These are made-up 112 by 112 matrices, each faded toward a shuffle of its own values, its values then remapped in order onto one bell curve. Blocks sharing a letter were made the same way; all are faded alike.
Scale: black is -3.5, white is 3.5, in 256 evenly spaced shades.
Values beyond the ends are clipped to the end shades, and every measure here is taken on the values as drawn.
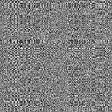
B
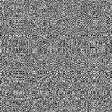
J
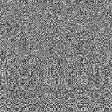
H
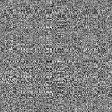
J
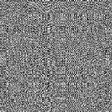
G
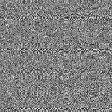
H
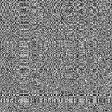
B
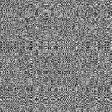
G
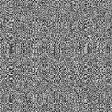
G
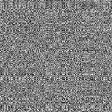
J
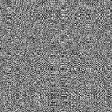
G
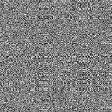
H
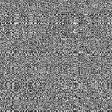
J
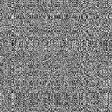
G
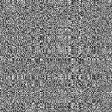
G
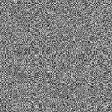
G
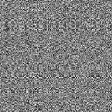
J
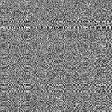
B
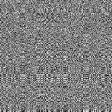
B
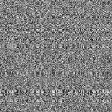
J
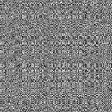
B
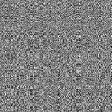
G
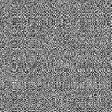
G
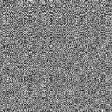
G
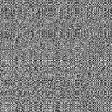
B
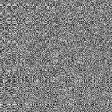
J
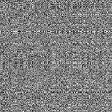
H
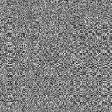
J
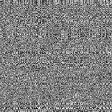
H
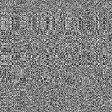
G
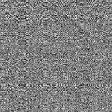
H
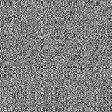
J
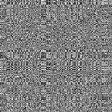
B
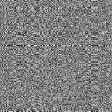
H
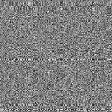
J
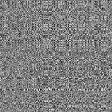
J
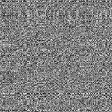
H
